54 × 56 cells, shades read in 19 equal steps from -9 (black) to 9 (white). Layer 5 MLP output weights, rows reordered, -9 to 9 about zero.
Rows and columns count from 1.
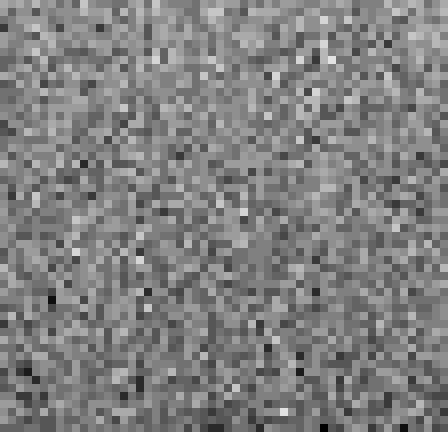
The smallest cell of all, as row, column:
54, 41
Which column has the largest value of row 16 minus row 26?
18
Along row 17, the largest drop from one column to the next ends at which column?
55
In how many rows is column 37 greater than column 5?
16
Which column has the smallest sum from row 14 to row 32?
36
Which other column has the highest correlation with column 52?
43
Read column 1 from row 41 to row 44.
-5 -1 3 -1
